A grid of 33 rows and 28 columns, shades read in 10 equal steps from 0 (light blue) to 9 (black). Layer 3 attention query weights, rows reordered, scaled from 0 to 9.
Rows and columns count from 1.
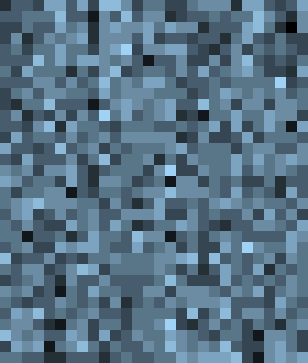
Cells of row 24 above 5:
5
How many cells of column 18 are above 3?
22
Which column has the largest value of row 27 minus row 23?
6
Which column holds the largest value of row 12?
27
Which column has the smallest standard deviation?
15
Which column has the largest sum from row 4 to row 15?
18
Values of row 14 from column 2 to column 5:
5 5 6 5
